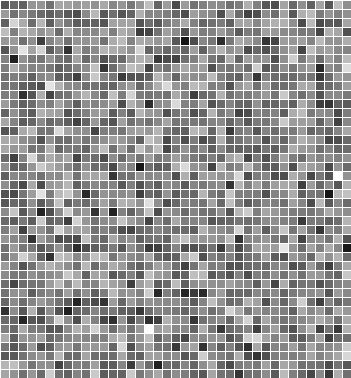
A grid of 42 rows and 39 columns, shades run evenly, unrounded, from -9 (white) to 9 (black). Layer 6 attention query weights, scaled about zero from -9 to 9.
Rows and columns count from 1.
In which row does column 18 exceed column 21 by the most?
19
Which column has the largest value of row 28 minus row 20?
27
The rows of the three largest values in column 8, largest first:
35, 6, 25
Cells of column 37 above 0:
22
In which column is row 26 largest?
36
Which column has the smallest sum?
39
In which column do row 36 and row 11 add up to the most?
3
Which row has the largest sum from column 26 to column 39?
12
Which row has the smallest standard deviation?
14
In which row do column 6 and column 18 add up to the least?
10
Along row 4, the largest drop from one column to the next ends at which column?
37
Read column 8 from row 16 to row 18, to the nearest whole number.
1 0 -3
